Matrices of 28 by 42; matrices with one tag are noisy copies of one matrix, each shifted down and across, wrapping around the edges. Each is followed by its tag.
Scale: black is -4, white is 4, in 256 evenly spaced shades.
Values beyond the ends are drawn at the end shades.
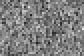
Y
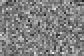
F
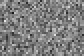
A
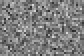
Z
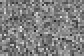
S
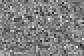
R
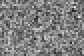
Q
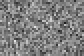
S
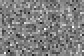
R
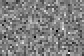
Z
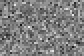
F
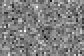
S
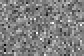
Y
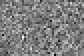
Y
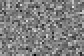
F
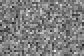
A
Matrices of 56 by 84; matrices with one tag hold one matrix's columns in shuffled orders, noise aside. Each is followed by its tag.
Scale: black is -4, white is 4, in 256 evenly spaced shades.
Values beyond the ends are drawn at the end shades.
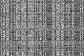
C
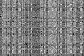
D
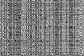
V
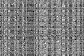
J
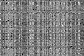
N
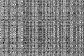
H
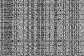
V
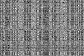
C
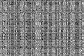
N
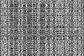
J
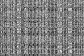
D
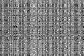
J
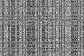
H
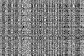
J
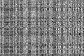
D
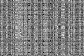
V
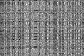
N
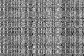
D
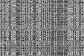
C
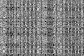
D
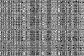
C
